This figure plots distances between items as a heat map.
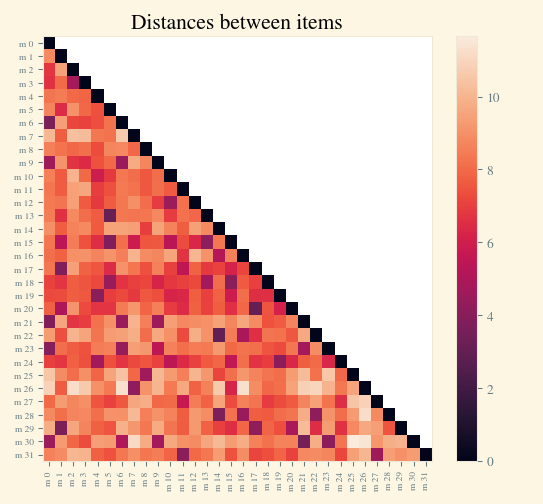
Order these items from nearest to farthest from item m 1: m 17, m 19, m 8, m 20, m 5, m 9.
m 17, m 20, m 5, m 19, m 8, m 9
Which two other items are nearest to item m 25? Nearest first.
m 8, m 14
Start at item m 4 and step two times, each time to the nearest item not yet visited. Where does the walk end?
m 24
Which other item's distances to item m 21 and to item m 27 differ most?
m 30
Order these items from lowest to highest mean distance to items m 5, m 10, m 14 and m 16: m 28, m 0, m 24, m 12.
m 28, m 24, m 12, m 0
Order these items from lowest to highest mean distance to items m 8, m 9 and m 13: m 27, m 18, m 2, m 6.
m 18, m 6, m 2, m 27
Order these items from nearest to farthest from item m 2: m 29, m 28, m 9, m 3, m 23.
m 3, m 9, m 23, m 28, m 29
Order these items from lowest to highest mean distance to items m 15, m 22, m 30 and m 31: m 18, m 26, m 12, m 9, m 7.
m 18, m 9, m 12, m 7, m 26
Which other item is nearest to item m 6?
m 0
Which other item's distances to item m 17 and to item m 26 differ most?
m 20
